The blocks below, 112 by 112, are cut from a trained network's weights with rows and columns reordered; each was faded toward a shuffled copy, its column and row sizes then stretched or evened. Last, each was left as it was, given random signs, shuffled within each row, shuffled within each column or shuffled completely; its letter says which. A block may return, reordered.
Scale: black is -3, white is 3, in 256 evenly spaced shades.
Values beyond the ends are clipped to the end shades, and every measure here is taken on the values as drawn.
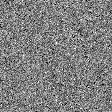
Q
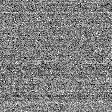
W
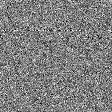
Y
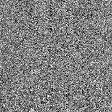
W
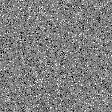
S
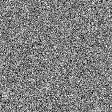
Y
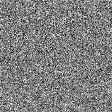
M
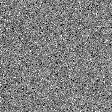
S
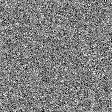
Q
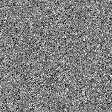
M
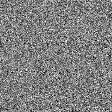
M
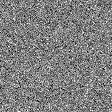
Y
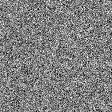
Q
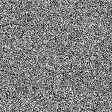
Y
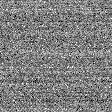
Y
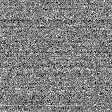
Y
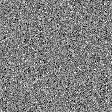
S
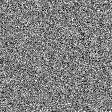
Y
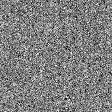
S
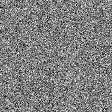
S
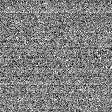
Y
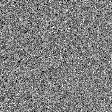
M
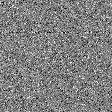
Y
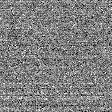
W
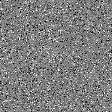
M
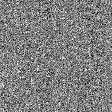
W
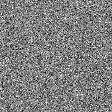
M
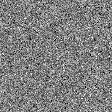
M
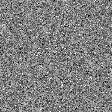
M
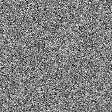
S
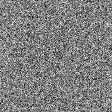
S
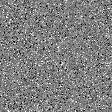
S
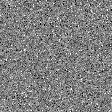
Y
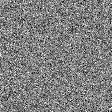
S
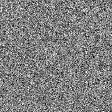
W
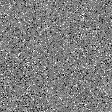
S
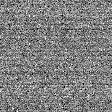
W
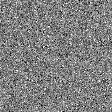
M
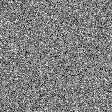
Q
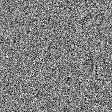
S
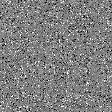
M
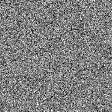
S
